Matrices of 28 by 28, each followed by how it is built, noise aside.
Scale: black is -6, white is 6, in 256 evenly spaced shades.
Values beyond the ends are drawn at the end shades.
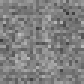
blocks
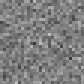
noise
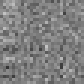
low rank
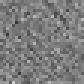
Toeplitz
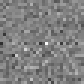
uneven rows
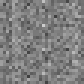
repeating rows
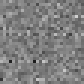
uneven rows
